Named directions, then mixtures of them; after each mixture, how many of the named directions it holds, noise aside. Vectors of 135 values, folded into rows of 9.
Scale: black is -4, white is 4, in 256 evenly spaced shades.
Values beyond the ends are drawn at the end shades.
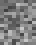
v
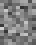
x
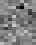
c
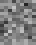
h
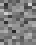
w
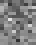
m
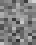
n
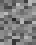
three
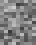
one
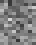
one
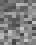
one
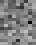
four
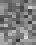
three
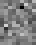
two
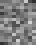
two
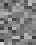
two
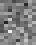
four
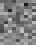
four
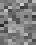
two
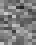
two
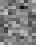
four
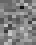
three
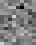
one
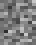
four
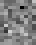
four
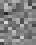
two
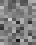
two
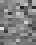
three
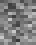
three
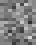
two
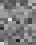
three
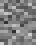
two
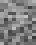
three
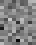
two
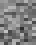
one
